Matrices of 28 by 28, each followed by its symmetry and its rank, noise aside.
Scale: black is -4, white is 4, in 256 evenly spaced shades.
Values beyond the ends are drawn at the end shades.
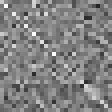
symmetric, rank six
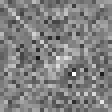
symmetric, rank six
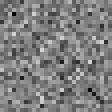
symmetric, rank seven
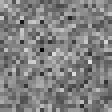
symmetric, rank eight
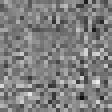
antisymmetric, rank six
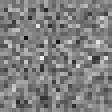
antisymmetric, rank eight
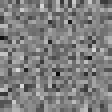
no symmetry, rank eight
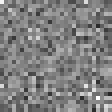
symmetric, rank seven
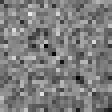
symmetric, rank seven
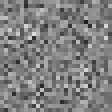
no symmetry, rank eight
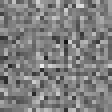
antisymmetric, rank eight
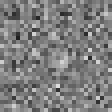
symmetric, rank seven
